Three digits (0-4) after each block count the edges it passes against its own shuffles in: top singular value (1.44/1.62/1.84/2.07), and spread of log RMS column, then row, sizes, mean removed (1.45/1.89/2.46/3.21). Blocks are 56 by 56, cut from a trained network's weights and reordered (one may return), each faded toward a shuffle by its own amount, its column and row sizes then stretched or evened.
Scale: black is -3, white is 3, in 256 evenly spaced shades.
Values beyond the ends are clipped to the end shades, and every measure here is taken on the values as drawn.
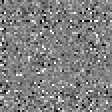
0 1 2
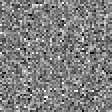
1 1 1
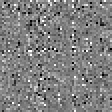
0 3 1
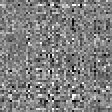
3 3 2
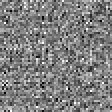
1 1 0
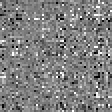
3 3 2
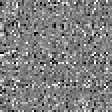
2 2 2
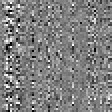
3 4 0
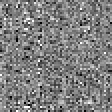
0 2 0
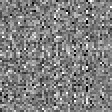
1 2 0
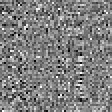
3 2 0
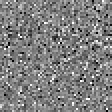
2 1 0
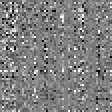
0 4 2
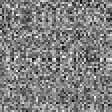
4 0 1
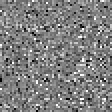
1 1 1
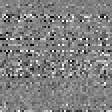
1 1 4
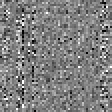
0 4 0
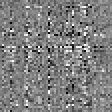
3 3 2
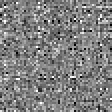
1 2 1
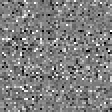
0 1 2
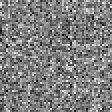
2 2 0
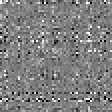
2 3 3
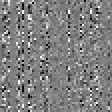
3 4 0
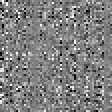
3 4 2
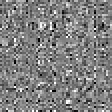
3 3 1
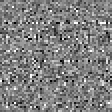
2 0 2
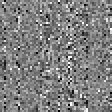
1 3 0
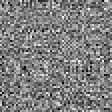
4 0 1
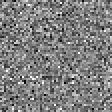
0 0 1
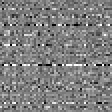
4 0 4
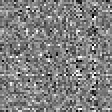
3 2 1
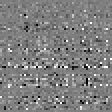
1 2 4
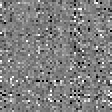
1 3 2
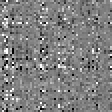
2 4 2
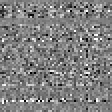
1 1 4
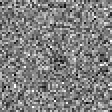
2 0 0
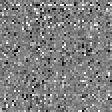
1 2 2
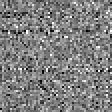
1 0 2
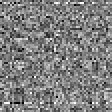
4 1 2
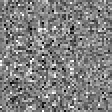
2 2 0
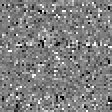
0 1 2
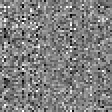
0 3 0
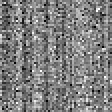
3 0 0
